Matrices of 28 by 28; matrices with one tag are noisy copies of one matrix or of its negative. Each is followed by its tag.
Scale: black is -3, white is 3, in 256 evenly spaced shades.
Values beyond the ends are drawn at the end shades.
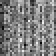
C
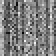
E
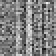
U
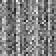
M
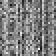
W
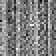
M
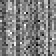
M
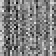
E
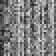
C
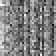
C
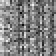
C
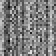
E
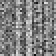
U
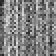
E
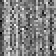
E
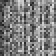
C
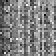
C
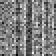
U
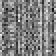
W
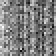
C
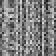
W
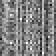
W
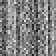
M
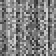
M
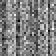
M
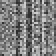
U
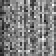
C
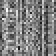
W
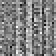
U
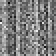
M
